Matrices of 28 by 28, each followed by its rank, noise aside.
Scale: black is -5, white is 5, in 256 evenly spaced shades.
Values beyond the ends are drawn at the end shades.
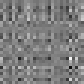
two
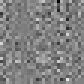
four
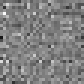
six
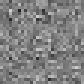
six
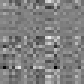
two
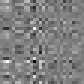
two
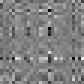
two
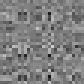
three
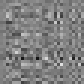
three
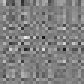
two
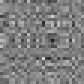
three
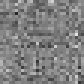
six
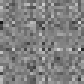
three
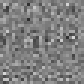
six
